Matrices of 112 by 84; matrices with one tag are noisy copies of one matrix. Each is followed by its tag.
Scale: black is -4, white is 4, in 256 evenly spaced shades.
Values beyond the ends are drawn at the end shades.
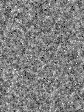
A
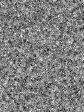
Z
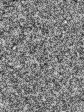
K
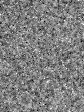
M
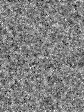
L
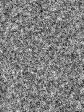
A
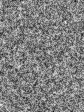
K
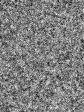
M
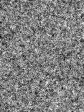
M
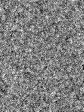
A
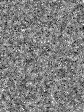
Z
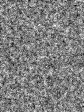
L
